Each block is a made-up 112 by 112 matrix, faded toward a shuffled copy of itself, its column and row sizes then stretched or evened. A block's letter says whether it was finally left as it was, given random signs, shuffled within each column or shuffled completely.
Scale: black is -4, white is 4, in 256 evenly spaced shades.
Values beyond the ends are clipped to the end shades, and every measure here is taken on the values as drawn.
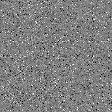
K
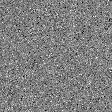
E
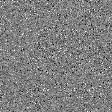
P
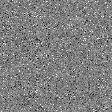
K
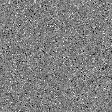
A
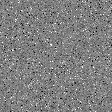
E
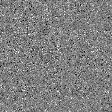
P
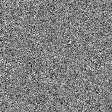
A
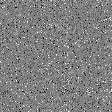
P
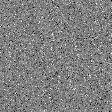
A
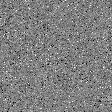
E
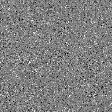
K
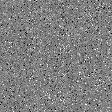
A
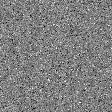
E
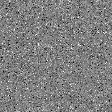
P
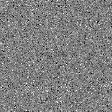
K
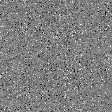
P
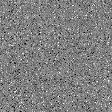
K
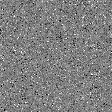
A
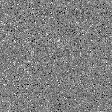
K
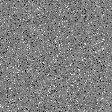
A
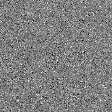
K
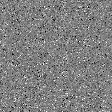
P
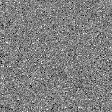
K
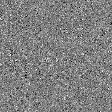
P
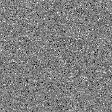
P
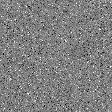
A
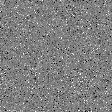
P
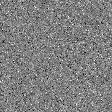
E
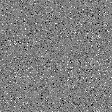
P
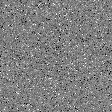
E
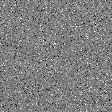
A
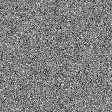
E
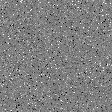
E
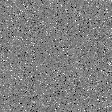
A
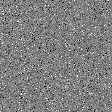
A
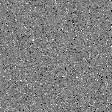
A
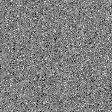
A
